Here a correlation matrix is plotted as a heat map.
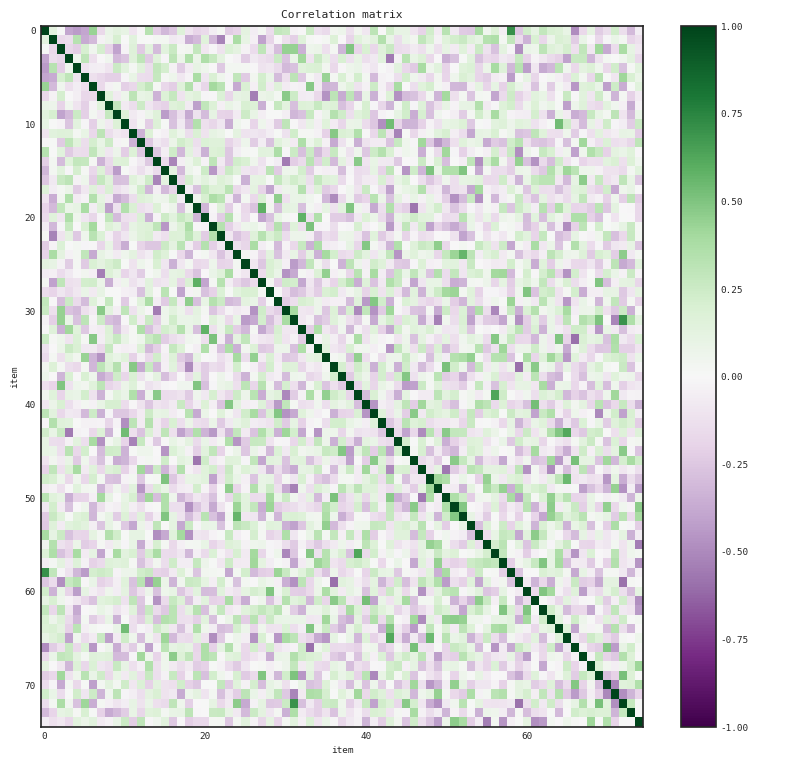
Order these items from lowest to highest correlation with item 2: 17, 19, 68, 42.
68, 17, 42, 19
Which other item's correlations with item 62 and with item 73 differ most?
60
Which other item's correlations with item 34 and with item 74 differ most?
57
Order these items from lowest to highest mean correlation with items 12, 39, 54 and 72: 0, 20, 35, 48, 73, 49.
48, 49, 73, 20, 0, 35
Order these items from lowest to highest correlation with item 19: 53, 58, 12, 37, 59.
58, 12, 53, 37, 59
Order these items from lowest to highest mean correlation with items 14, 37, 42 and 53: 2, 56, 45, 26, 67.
2, 67, 26, 56, 45
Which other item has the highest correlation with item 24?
52
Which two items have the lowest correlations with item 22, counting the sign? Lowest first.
1, 52
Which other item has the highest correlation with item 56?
39
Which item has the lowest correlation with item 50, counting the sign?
47
